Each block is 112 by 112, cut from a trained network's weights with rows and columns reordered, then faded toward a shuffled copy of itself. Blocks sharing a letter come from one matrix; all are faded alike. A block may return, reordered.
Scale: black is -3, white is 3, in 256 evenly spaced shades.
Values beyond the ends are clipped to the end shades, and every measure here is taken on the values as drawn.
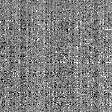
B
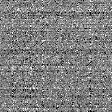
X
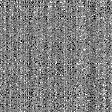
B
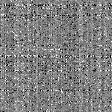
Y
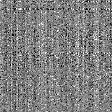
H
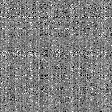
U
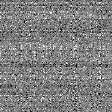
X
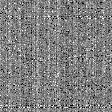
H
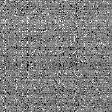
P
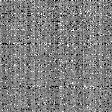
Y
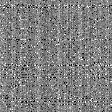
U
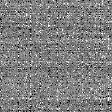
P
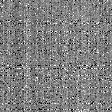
U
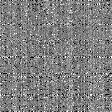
U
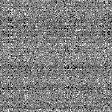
X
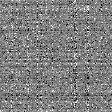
P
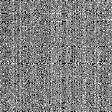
H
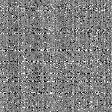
U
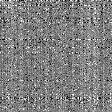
U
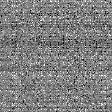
X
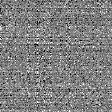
X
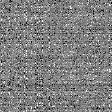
P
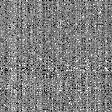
B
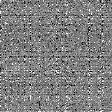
P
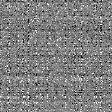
P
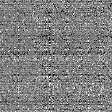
X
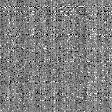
U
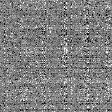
P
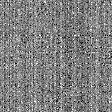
H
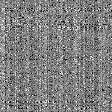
B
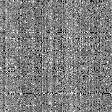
H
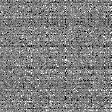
X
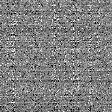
X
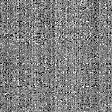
H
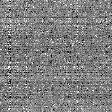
X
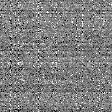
P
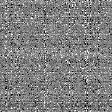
P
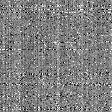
U
